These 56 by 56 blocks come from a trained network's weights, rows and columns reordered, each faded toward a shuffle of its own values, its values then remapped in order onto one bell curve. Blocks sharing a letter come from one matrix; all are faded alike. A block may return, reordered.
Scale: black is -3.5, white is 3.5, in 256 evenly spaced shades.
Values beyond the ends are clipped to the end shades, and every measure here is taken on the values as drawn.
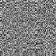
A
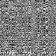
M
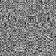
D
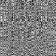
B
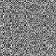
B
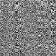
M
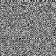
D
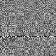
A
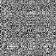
M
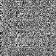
M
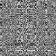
M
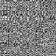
A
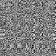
B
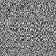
D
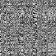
M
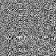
B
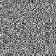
D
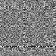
A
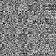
D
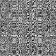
M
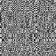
B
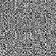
B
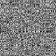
D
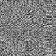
D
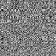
D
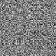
D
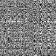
M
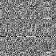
A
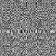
B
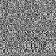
D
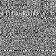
A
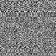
D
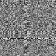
A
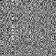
B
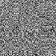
D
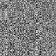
B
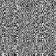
B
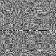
A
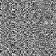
A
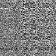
M
